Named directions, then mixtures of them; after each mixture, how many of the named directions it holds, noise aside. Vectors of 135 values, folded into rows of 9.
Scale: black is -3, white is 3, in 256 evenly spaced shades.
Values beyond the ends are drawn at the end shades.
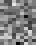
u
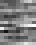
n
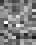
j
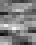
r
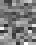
two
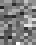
three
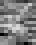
three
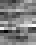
two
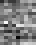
two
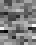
four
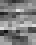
two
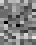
one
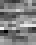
two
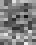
three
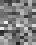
four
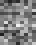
four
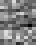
three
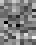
one
